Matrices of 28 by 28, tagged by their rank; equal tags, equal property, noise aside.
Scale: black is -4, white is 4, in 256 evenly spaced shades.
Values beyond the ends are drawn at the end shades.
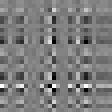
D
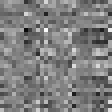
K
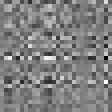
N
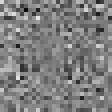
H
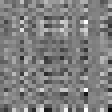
N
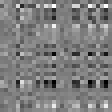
D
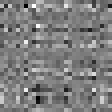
K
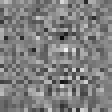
H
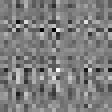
N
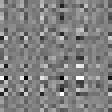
N
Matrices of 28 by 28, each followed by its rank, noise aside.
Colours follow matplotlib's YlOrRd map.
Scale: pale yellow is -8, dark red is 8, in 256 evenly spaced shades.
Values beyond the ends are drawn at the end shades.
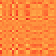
one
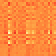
one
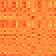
two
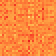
four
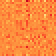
three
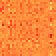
four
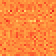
four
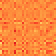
two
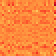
two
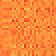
three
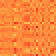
two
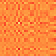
two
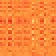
one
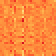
three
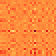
two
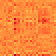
two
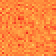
four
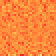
four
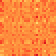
three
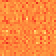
three
